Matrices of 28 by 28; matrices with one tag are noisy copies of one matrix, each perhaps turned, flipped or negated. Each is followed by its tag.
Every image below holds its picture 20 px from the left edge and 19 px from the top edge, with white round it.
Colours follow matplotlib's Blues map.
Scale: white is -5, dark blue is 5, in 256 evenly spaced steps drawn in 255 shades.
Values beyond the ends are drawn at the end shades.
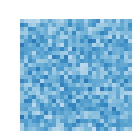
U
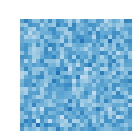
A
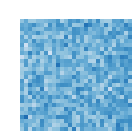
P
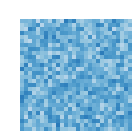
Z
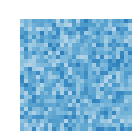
Z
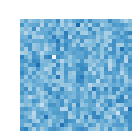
U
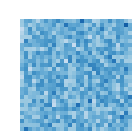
U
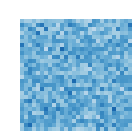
U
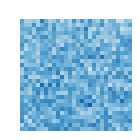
P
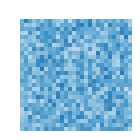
U
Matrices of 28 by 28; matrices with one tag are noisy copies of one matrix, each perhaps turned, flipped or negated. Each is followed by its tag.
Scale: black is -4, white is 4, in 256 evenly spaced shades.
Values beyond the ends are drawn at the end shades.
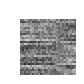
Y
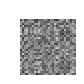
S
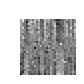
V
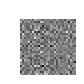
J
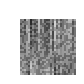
Y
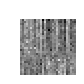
Y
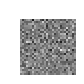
J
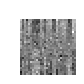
V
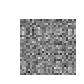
S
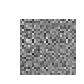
J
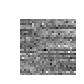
Y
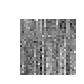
Y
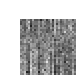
Y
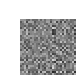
J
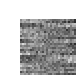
V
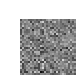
J
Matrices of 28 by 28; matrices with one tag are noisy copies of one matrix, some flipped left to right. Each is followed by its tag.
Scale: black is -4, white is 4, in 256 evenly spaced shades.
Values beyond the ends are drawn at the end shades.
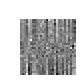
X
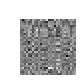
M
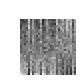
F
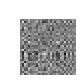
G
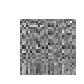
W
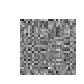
M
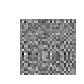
G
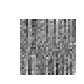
X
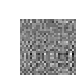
G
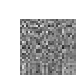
W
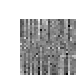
X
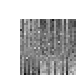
F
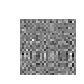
G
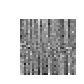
X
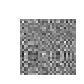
G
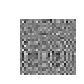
G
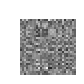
M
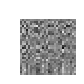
W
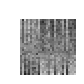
F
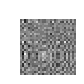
G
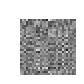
M
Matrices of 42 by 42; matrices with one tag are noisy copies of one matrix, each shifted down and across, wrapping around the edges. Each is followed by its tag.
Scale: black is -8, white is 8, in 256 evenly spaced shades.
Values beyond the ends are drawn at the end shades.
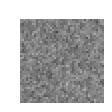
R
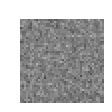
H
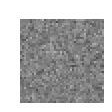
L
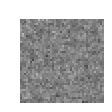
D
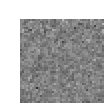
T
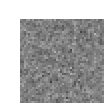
T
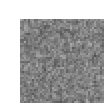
H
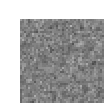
D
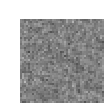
R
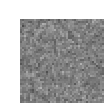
L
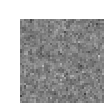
R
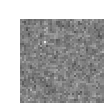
R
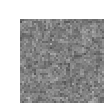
D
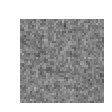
R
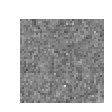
L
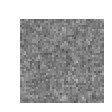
D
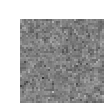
D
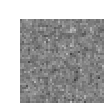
D
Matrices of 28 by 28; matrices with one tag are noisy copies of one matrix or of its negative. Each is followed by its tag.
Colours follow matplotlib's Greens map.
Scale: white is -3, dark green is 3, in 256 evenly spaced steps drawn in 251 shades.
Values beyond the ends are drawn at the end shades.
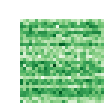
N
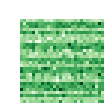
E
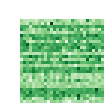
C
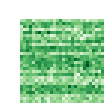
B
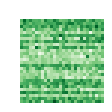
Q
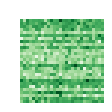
Q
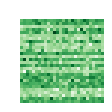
C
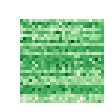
B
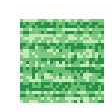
E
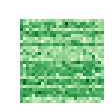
N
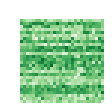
B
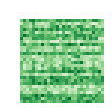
B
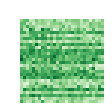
Q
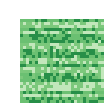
E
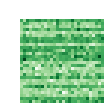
N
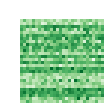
C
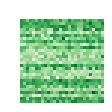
Q
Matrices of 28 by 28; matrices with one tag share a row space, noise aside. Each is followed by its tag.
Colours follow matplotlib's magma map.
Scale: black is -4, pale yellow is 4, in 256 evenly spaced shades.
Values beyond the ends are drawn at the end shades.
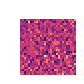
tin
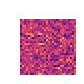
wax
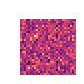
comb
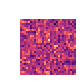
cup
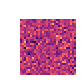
comb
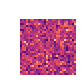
wax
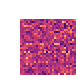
wax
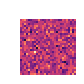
comb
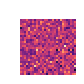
comb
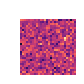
wax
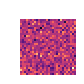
comb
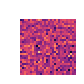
cup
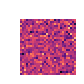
wax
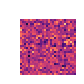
wax
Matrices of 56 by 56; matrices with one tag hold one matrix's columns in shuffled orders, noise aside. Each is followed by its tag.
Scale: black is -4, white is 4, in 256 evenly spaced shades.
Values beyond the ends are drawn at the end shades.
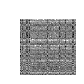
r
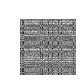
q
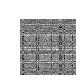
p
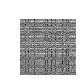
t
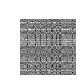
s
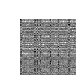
t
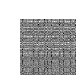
t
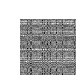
q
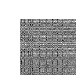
t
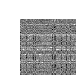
p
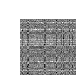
s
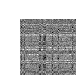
p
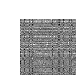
t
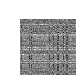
p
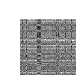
r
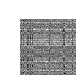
s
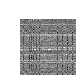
p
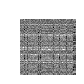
p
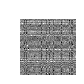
q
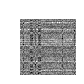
s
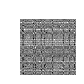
s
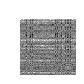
r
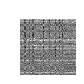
r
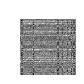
q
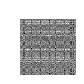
q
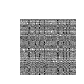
q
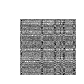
q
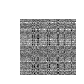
s
